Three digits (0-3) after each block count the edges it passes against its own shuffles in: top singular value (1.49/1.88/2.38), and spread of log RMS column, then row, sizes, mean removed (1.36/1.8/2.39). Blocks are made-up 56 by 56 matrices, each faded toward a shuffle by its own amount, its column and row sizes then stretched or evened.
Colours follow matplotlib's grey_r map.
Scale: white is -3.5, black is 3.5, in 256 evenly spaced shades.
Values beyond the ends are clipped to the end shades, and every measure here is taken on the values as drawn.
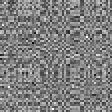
3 0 1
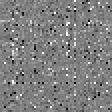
0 2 1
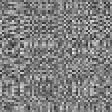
3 2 2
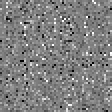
0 2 1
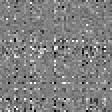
0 3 3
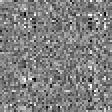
2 2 2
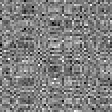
3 1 0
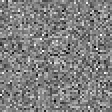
1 0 1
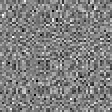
3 1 0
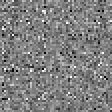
0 2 2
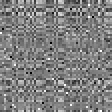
3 0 3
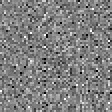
2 1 0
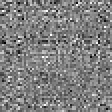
2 1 2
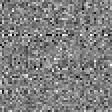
2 1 2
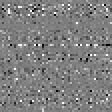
1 2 3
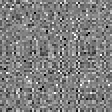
3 1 1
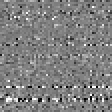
2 1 3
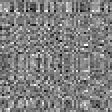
3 0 2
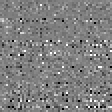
1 1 3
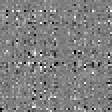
0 3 3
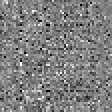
2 2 1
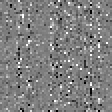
0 3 0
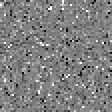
0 0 0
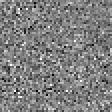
1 0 1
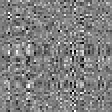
3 3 1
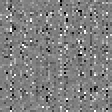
1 3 1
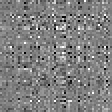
3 3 3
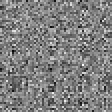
2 2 0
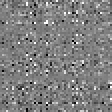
0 3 3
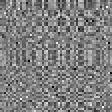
3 2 1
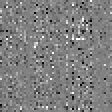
1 3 1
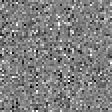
1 2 0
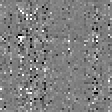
0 3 1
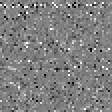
0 1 2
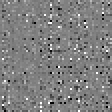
0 3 2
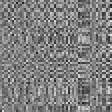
3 3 2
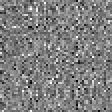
2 2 1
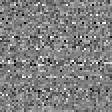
0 0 3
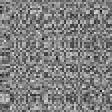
3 0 2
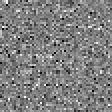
1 0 1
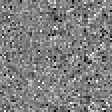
1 2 0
